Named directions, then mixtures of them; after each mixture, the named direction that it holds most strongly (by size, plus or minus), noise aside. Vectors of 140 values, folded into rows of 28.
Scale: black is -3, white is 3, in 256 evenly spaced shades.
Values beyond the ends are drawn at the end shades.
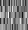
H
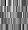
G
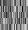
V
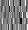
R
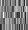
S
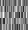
S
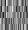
G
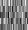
H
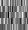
H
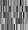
V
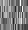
V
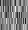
V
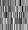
V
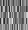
H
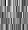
G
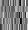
R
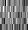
G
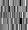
R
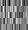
H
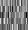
H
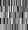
H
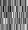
V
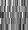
G
